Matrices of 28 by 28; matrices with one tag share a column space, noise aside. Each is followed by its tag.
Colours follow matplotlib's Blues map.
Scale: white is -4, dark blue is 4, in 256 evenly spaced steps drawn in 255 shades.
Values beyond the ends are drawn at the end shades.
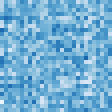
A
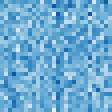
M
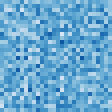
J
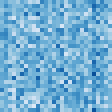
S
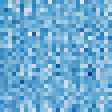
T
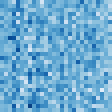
M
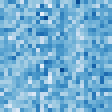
M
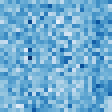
J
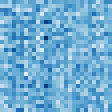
T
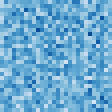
S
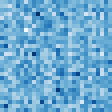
S
